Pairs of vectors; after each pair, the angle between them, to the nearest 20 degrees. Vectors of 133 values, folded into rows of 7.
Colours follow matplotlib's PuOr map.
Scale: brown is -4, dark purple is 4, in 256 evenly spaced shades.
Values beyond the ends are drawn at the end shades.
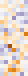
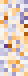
60 degrees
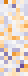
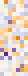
40 degrees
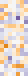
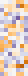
40 degrees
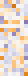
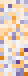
60 degrees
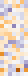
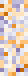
140 degrees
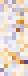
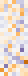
140 degrees
